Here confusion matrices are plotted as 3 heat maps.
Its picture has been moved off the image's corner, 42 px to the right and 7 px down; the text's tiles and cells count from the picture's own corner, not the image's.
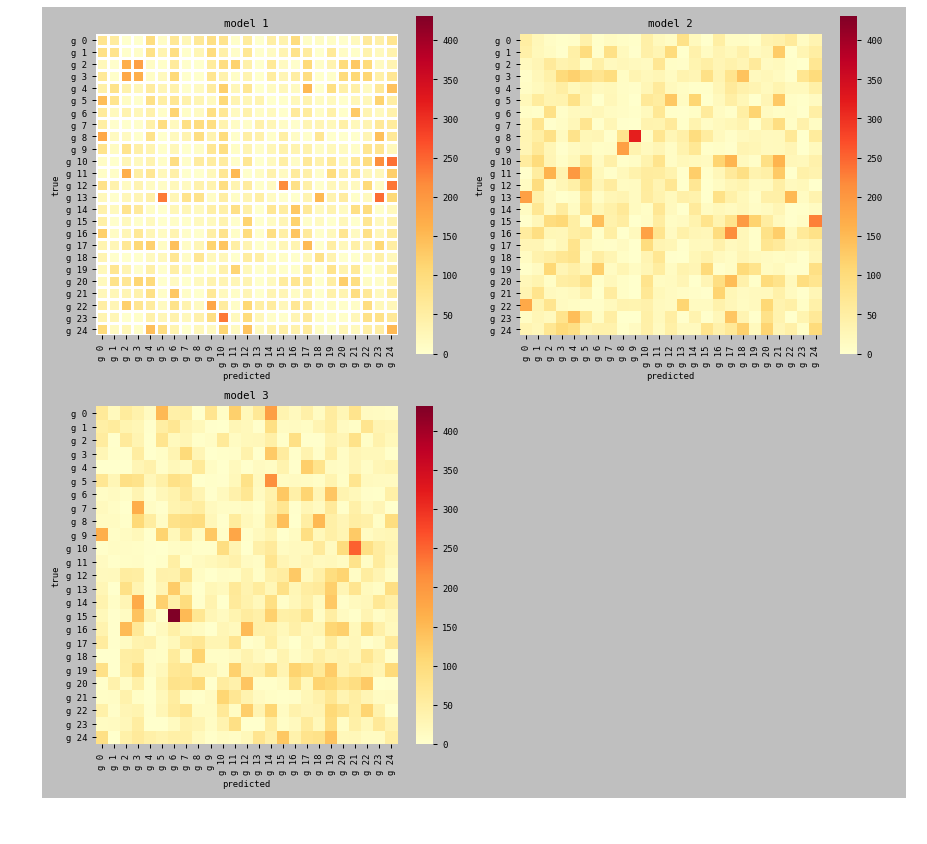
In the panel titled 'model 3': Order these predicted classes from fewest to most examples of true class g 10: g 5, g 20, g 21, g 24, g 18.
g 5, g 24, g 18, g 20, g 21
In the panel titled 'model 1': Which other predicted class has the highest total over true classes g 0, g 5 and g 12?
g 24
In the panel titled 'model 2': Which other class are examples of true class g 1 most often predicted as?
g 21
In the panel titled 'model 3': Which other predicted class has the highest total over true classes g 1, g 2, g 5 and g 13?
g 14
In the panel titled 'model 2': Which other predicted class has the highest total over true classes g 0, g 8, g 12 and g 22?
g 9
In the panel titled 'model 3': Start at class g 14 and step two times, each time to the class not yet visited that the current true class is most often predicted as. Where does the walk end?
g 7
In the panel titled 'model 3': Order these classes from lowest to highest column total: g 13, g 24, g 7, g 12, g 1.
g 1, g 13, g 24, g 12, g 7
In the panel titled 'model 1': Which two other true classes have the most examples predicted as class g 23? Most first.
g 13, g 10
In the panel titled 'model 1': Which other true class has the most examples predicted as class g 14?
g 16
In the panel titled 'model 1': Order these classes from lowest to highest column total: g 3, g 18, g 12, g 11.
g 18, g 11, g 3, g 12
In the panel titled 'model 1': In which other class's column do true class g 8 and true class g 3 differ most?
g 2
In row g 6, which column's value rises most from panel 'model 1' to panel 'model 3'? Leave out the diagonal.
g 15
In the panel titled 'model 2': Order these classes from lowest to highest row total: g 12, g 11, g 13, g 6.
g 6, g 12, g 13, g 11
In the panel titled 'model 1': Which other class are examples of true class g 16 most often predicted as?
g 0
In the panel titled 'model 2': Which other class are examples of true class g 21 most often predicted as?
g 16
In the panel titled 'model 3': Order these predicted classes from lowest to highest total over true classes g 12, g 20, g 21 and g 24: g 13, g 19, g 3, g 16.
g 13, g 3, g 16, g 19
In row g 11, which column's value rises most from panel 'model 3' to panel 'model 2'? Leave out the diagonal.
g 4
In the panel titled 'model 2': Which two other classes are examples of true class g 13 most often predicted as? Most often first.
g 0, g 22
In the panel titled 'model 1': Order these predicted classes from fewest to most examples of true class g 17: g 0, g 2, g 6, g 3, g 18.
g 18, g 0, g 2, g 3, g 6
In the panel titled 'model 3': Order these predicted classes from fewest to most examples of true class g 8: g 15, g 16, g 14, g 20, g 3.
g 16, g 20, g 14, g 3, g 15
